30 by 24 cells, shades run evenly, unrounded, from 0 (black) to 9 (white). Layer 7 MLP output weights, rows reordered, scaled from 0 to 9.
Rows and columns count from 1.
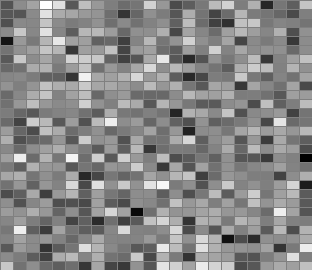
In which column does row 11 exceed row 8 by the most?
18
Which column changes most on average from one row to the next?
15
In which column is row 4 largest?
4
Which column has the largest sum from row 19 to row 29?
14
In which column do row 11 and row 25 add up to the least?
8
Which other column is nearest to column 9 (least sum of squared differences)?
3
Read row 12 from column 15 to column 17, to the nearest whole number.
4 3 3
